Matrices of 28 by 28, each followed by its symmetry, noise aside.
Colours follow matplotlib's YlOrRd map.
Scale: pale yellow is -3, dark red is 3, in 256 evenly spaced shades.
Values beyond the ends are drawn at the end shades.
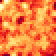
symmetric.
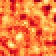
symmetric across the other diagonal.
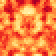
mirrored left to right.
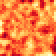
antisymmetric.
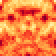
mirrored left to right.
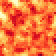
symmetric.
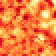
no symmetry.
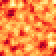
symmetric across the other diagonal.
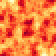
same after a half turn.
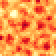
symmetric.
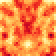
mirrored left to right.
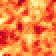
antisymmetric.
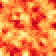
antisymmetric.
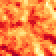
antisymmetric.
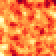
antisymmetric.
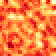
symmetric across the other diagonal.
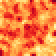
symmetric.
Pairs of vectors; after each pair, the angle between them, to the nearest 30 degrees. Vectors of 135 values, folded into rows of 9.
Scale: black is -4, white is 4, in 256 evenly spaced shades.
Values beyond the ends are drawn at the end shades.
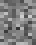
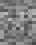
30 degrees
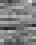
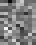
90 degrees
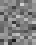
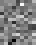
30 degrees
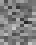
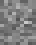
150 degrees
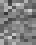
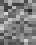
150 degrees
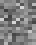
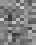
30 degrees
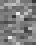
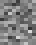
120 degrees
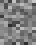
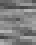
90 degrees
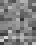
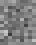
120 degrees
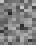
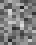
120 degrees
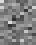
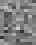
90 degrees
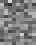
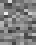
30 degrees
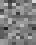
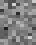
30 degrees
